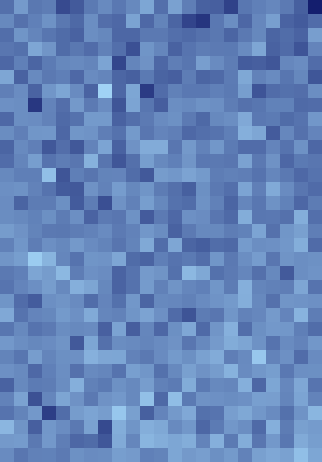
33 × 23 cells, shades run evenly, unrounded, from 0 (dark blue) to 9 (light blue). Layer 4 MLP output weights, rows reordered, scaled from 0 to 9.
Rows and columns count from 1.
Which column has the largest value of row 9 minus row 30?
4
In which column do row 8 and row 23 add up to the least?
3
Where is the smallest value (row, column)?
1, 23
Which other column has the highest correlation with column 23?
17
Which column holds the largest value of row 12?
7
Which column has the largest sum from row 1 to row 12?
8
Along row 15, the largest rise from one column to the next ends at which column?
9
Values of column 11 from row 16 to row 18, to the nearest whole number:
3 6 7
